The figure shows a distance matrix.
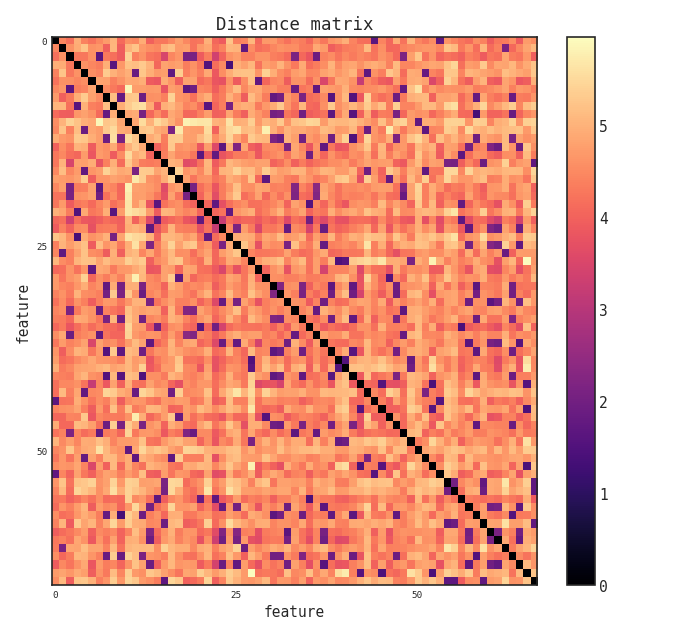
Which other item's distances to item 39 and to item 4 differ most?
27
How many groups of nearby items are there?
14
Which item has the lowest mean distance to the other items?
22
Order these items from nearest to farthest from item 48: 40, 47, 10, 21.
47, 21, 40, 10
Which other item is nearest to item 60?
32
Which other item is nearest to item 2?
6
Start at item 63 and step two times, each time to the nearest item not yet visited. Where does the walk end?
9
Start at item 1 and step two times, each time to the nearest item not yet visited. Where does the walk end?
62
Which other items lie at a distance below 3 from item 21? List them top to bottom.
3, 8, 24
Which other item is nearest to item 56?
35
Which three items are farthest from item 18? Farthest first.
10, 50, 25
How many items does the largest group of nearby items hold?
11
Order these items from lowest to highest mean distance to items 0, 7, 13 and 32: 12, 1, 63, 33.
63, 12, 1, 33
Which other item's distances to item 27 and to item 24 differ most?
3
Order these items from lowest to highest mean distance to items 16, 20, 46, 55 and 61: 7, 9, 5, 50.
5, 9, 7, 50
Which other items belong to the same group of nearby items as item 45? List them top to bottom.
42, 52, 65
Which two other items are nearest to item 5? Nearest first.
28, 42
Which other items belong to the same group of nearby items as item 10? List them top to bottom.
50
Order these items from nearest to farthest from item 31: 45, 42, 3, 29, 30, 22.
30, 42, 45, 22, 29, 3
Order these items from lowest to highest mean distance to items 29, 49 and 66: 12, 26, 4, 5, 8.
26, 5, 8, 12, 4
